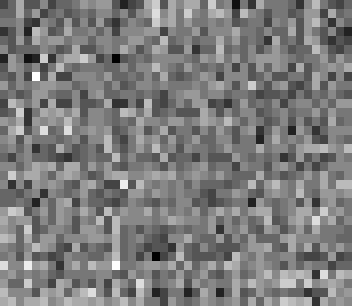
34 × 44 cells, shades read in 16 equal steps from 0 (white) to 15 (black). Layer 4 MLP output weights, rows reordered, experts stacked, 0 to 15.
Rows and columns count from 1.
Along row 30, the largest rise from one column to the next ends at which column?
16
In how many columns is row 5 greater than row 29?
14
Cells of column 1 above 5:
29
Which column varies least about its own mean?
31
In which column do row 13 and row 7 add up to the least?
6
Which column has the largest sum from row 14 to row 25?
27
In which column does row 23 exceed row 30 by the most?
15
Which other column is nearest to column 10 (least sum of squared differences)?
26
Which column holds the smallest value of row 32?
18
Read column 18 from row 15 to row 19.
6 5 6 9 8
